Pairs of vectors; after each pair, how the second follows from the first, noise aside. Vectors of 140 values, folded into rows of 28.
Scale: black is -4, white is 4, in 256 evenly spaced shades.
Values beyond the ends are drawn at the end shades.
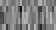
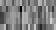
copied.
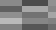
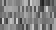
sign-scrambled.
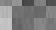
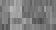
wrapped around, shrunk.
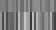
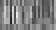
wrapped around.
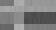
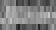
wrapped around.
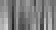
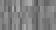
wrapped around, shrunk.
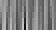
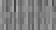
wrapped around, shrunk.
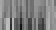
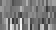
sign-scrambled.
